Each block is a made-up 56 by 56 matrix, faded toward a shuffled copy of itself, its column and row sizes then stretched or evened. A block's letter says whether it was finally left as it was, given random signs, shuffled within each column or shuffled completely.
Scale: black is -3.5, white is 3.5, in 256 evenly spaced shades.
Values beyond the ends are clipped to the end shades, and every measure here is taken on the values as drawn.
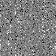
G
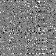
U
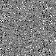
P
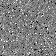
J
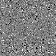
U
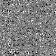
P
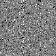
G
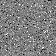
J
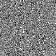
G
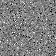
J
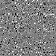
U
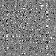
U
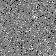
J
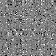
U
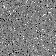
J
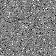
J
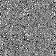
P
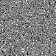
G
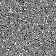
J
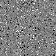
G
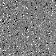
G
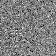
J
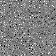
P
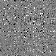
U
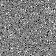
J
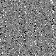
G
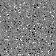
P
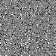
P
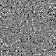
U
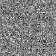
U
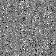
G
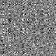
U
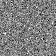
J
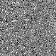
G
